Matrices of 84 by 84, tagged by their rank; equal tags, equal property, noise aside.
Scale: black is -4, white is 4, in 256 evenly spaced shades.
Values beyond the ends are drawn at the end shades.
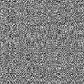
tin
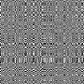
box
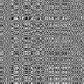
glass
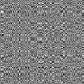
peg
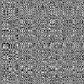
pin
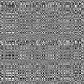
glass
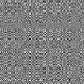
glass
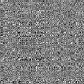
tin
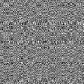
pin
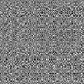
pin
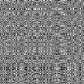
glass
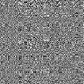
tin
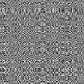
peg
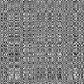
glass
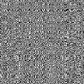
pin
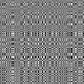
box
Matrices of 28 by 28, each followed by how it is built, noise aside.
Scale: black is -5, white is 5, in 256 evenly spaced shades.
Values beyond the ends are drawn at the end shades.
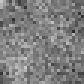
smooth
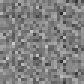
repeating rows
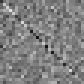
diagonal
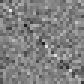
diagonal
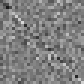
diagonal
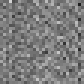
repeating rows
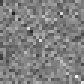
diagonal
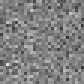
repeating rows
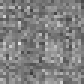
blocks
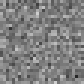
blocks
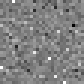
sparse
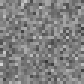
noise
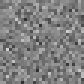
noise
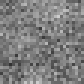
smooth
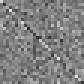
diagonal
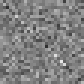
diagonal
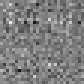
low rank
